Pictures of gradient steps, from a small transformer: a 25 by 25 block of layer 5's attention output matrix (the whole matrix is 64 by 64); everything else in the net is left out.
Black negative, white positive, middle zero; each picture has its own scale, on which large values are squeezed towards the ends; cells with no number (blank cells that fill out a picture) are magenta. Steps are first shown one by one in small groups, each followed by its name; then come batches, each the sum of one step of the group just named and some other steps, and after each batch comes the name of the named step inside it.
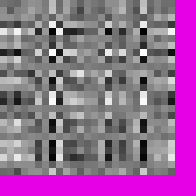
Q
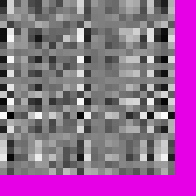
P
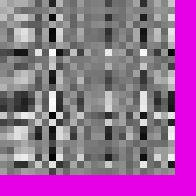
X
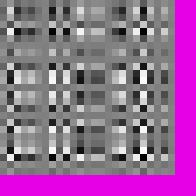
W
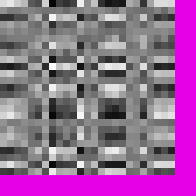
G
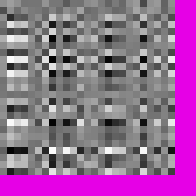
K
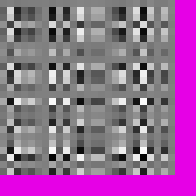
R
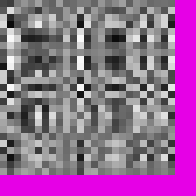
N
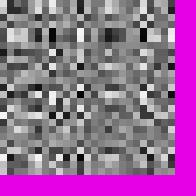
X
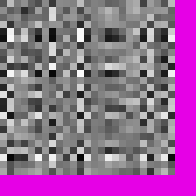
P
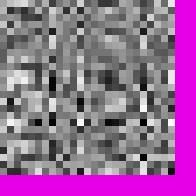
R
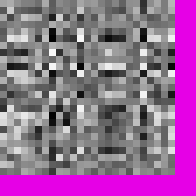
X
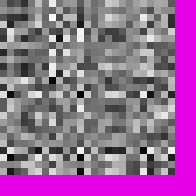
N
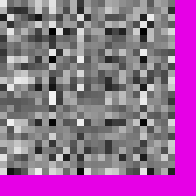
Q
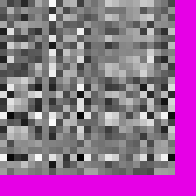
P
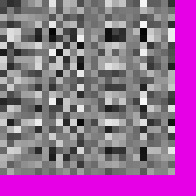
Q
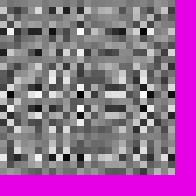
W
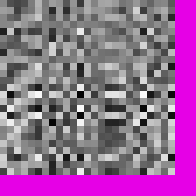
W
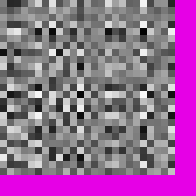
Q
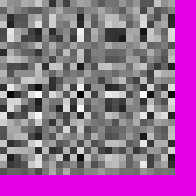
N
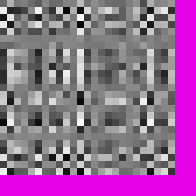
R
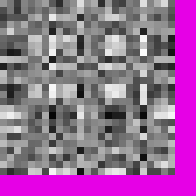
G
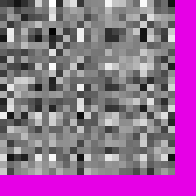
P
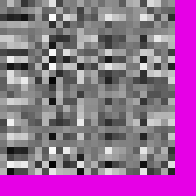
K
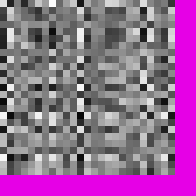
P
